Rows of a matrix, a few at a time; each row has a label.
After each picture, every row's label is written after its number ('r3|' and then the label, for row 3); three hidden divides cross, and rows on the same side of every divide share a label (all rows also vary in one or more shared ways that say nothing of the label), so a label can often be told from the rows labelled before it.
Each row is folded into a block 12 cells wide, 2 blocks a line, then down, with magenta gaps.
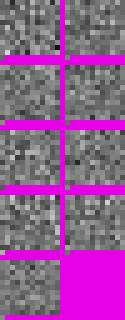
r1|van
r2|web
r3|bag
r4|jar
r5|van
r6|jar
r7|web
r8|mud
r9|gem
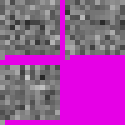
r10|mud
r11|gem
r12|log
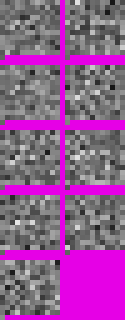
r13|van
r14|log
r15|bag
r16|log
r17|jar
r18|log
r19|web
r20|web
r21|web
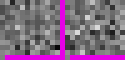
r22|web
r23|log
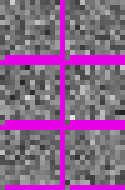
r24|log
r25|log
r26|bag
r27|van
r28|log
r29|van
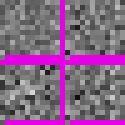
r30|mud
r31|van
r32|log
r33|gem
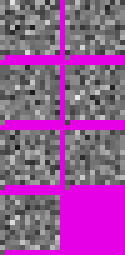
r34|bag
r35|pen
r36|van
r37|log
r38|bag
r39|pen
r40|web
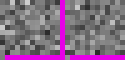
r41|pen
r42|pen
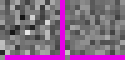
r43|van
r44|mud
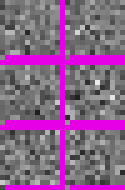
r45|van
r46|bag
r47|web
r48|van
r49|mud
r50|gem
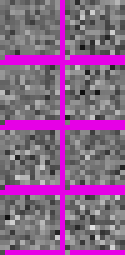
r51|mud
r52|web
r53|pen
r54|pen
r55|pen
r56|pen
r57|bag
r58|web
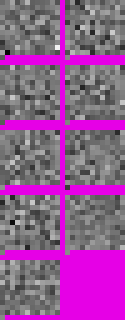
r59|mud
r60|van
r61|pen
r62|web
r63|log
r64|van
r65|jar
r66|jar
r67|log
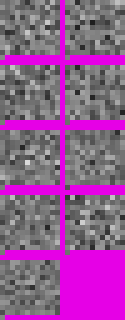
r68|bag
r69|mud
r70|web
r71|pen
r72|bag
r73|pen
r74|web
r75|bag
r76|van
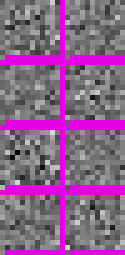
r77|web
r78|jar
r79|pen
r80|web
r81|web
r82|log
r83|mud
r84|mud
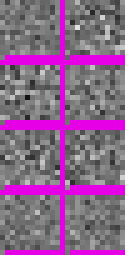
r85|log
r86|gem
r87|gem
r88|pen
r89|jar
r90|web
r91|gem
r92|jar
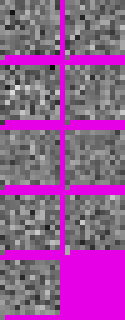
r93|bag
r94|web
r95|van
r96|gem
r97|van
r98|van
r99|gem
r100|web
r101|log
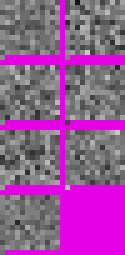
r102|jar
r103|jar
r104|mud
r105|van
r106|mud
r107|web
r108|jar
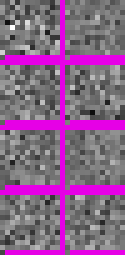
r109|bag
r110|van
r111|jar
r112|van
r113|jar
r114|bag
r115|log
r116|log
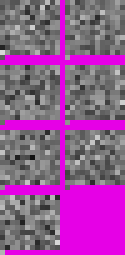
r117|mud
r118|mud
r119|mud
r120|gem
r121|pen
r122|log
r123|web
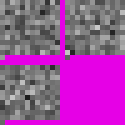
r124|log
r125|mud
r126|van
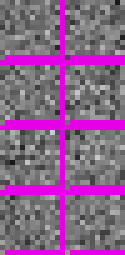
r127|log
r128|van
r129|pen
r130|log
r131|web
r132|van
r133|bag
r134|web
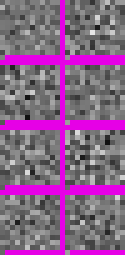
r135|bag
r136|bag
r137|pen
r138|web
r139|van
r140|log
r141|pen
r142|web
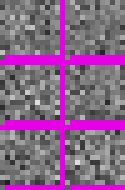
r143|jar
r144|gem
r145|bag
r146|bag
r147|gem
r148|bag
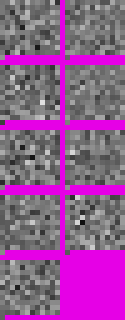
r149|web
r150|web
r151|jar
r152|web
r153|bag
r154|jar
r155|web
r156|pen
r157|jar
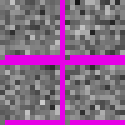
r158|mud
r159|pen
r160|jar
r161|web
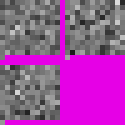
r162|van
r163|web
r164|bag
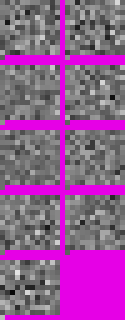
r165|gem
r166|mud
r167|mud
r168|gem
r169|web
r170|pen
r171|jar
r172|pen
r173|mud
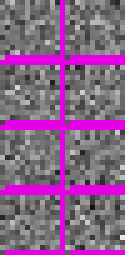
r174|web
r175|van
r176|bag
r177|bag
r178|van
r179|mud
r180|bag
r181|mud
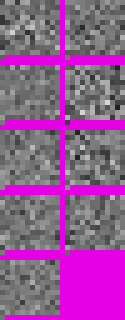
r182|bag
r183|gem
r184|gem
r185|pen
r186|van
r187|jar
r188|van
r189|mud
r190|van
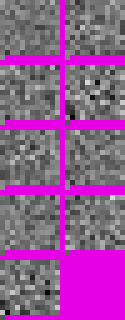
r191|mud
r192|gem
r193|web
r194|mud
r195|web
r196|web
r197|pen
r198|web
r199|mud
